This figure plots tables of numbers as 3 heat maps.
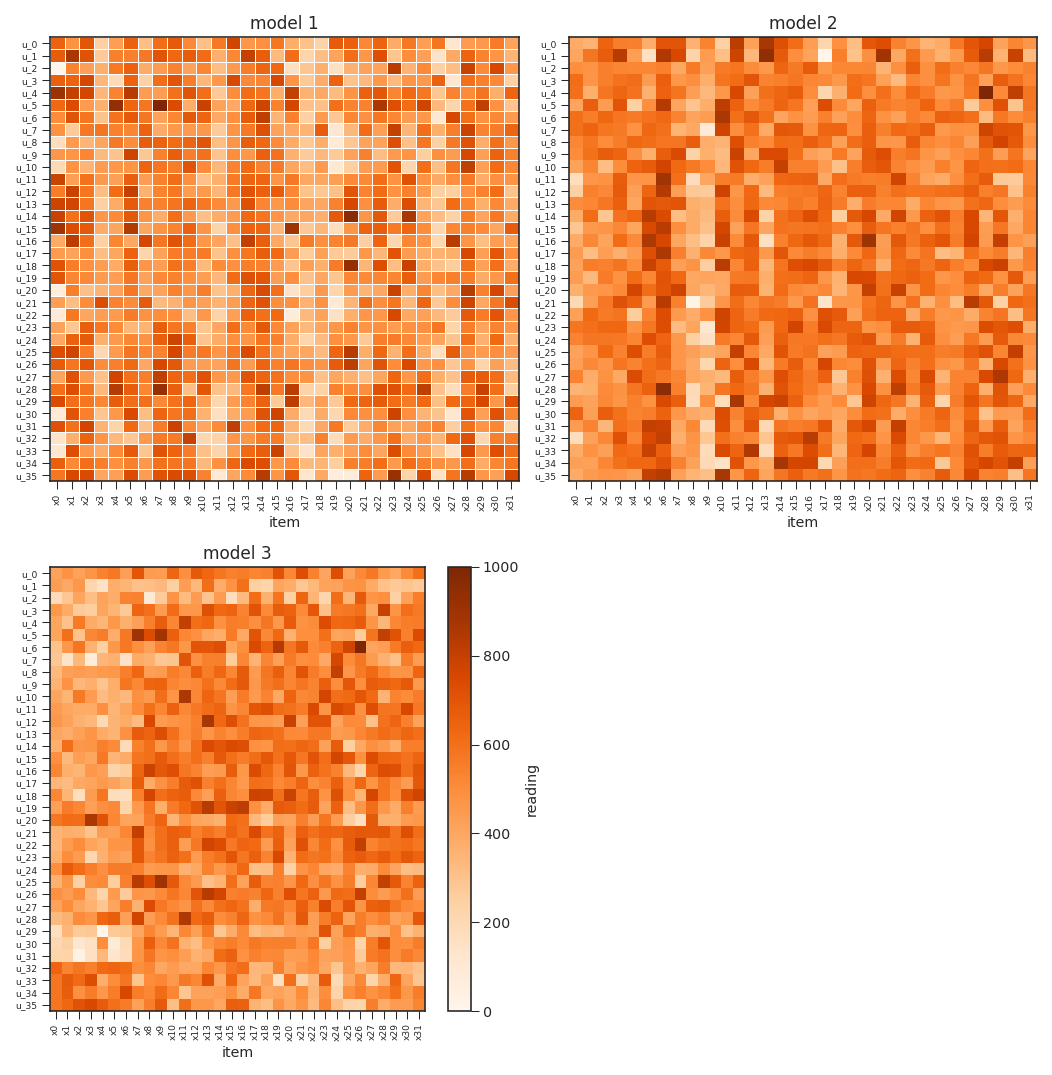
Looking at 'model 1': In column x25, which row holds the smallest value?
u_9
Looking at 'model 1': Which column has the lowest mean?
x17
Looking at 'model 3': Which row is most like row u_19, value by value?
u_14
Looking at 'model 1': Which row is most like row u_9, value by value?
u_17
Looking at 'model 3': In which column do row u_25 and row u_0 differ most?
x9
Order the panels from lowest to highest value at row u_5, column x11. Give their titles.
model 1, model 3, model 2
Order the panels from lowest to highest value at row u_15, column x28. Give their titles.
model 2, model 1, model 3
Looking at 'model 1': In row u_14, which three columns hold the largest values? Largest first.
x20, x24, x0
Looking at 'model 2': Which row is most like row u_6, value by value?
u_30
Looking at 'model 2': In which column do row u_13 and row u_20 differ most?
x4
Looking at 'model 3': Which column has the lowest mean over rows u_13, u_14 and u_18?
x6
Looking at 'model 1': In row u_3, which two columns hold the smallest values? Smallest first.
x27, x4
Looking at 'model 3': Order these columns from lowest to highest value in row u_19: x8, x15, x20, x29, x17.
x29, x17, x8, x20, x15
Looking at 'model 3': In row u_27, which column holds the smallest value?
x4
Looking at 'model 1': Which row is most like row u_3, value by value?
u_31
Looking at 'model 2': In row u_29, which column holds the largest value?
x11
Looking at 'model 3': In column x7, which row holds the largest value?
u_5
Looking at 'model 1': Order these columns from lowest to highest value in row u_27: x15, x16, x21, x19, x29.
x21, x19, x16, x15, x29
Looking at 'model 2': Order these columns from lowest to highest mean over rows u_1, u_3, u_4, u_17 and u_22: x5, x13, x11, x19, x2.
x5, x19, x2, x13, x11
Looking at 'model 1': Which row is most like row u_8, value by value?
u_10
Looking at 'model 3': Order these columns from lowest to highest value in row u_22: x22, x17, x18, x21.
x18, x22, x17, x21
